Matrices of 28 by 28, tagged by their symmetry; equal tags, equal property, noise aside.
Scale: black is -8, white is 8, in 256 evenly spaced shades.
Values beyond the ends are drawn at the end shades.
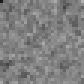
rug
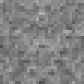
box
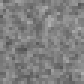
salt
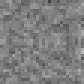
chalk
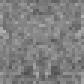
box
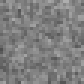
salt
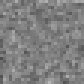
salt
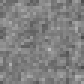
rug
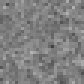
salt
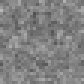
box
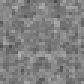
box
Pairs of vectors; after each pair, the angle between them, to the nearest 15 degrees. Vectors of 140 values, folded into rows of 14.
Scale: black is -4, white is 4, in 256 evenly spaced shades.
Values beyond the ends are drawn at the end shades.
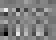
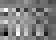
30 degrees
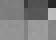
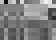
135 degrees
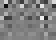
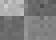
105 degrees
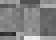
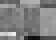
165 degrees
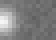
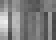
45 degrees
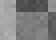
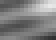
105 degrees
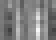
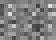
105 degrees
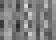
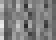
150 degrees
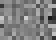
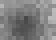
120 degrees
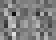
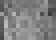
120 degrees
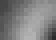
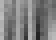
120 degrees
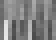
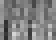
150 degrees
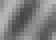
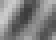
15 degrees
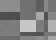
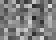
75 degrees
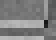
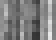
105 degrees
